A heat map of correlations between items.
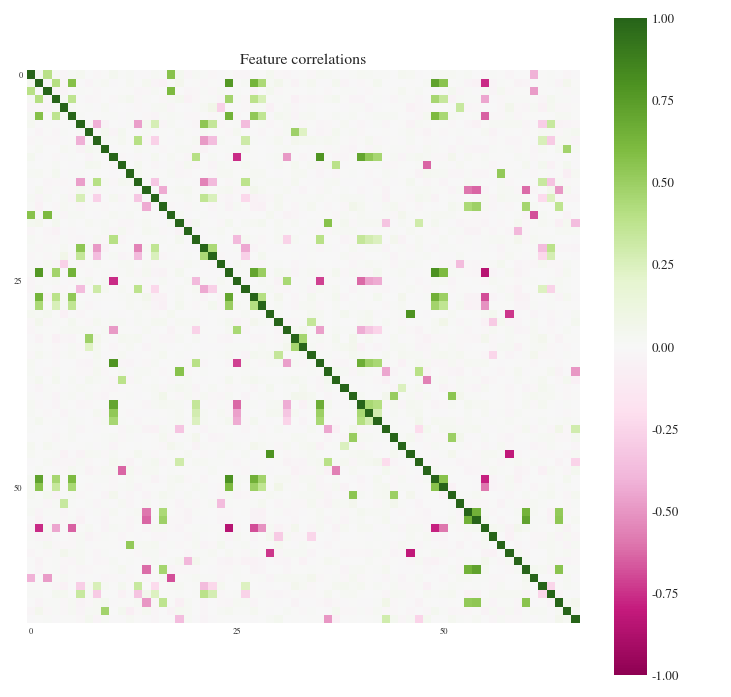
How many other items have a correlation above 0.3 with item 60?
4
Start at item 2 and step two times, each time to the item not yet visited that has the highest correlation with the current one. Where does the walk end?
0
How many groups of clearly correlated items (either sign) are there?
16
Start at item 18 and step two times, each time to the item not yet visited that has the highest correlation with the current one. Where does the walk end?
47
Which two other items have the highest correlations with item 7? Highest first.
32, 33
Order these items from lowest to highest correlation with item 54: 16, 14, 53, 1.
14, 1, 16, 53
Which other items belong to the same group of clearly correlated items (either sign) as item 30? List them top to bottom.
34, 56
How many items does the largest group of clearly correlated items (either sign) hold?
9
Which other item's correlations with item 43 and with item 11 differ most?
48
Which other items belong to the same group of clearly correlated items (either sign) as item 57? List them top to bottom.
12
